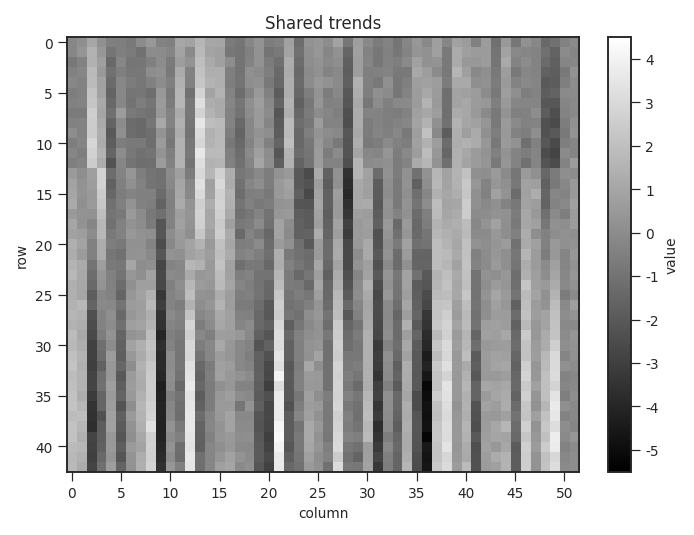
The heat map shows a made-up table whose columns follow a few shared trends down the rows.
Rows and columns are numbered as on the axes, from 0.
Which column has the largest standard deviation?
36
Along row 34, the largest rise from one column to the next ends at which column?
37
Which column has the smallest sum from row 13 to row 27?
28
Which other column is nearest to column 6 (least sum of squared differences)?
43
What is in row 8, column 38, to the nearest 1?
-1
